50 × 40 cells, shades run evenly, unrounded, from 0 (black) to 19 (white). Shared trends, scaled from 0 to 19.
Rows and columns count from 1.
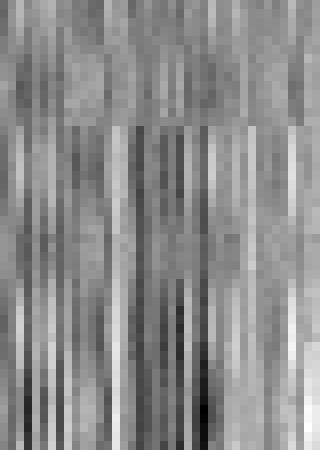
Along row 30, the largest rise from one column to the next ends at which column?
15
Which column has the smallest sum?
26
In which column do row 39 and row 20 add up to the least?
23
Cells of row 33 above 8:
35
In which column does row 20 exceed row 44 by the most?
27
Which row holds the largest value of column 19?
1
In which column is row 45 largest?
39
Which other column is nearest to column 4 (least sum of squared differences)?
8
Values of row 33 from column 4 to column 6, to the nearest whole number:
7 12 10
